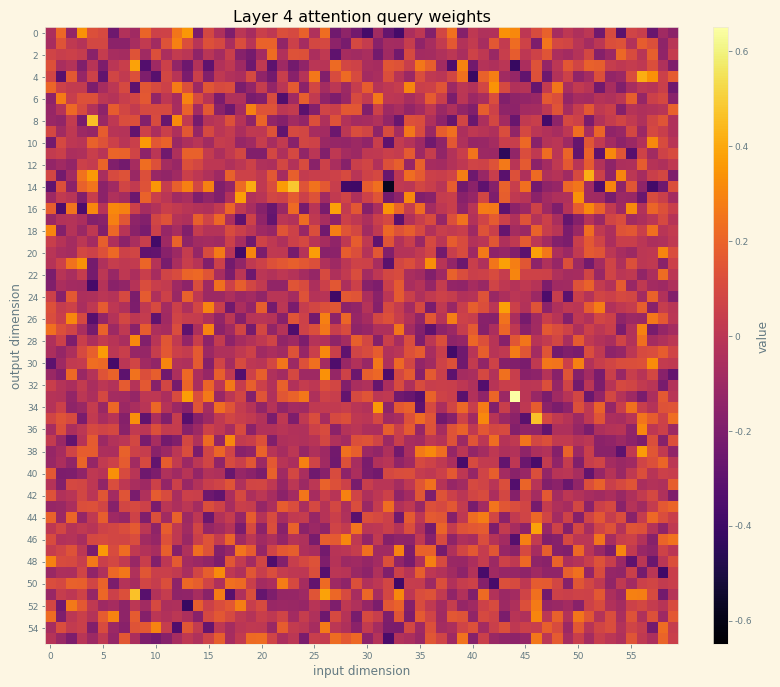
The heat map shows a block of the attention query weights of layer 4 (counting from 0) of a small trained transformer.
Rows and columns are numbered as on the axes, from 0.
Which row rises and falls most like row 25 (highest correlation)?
27
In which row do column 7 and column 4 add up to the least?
23
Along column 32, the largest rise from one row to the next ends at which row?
16
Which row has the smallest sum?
40
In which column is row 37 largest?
17
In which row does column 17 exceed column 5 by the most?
37
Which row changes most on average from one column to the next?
14
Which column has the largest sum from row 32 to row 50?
36
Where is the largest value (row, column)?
33, 44
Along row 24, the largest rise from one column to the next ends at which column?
28
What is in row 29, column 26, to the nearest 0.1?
0.3
